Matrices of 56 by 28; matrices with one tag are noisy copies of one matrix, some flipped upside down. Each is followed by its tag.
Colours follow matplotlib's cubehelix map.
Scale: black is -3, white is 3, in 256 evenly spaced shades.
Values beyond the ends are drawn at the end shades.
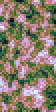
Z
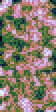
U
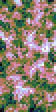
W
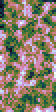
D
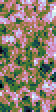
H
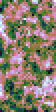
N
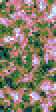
H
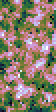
W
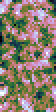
U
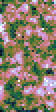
N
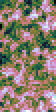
H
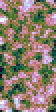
U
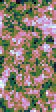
N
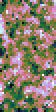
N
